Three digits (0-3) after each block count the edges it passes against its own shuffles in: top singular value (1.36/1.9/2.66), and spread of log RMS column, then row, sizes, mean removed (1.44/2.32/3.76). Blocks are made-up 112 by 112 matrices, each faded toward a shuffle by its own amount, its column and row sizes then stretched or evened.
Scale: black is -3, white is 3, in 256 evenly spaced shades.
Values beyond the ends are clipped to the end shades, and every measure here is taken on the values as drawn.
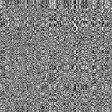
3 2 1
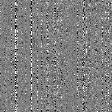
2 3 0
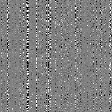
3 3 1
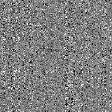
2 2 1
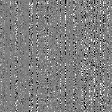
2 3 0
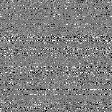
1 1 3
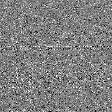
1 1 2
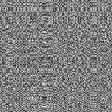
3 0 0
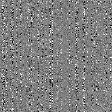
0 3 1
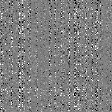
2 3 1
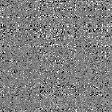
1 2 2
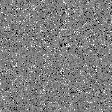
1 1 1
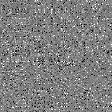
2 1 1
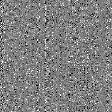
2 2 0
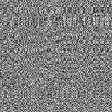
3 1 1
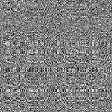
3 1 2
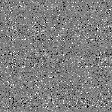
1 1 2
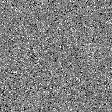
1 0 0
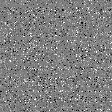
0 1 2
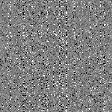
2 2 1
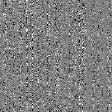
0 3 0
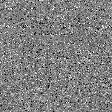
0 0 1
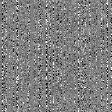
1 3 0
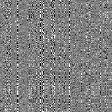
3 3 0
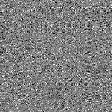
2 0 1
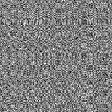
3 1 0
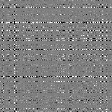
3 2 3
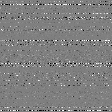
2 0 3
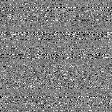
1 0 3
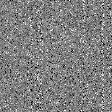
0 2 0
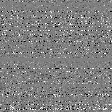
0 0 3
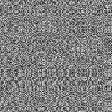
3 1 1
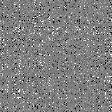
0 2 2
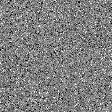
0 1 0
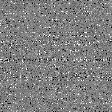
1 1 2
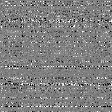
2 1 3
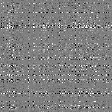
2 2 3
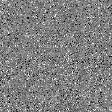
1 1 1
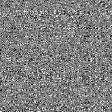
2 0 2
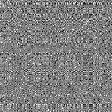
3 0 2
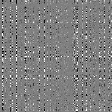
3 3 2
